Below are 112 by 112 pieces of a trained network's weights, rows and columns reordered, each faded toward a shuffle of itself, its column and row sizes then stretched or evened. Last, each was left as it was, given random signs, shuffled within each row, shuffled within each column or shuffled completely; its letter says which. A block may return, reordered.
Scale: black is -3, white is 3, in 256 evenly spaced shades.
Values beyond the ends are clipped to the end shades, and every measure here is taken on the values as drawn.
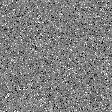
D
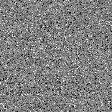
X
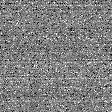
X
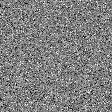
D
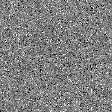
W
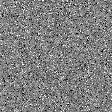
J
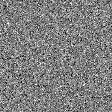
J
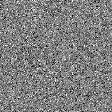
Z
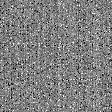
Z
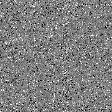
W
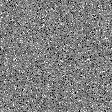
D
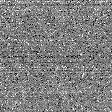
X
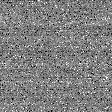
X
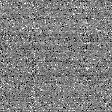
Z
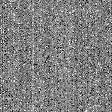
J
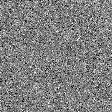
J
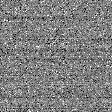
Z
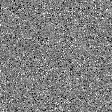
X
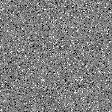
W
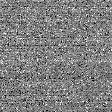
Z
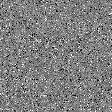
W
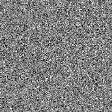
Z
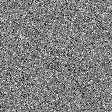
D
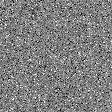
D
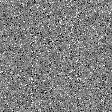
J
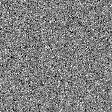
X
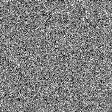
W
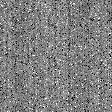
J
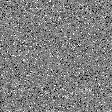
X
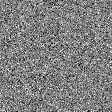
X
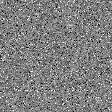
X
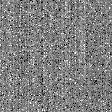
Z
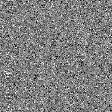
Z
